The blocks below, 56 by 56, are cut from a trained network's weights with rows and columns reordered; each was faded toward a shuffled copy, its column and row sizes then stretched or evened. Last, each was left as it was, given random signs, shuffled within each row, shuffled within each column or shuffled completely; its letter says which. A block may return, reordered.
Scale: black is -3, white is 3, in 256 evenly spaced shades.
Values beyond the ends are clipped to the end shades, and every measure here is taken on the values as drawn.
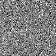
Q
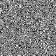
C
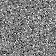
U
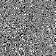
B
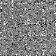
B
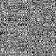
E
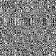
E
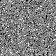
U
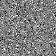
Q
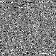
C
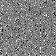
Q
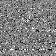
C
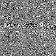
B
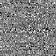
E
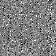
Q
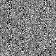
Q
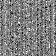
Q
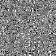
B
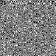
E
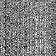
E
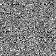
C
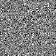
B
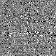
B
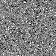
U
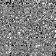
B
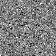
C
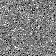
U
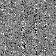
Q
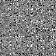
B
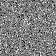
U
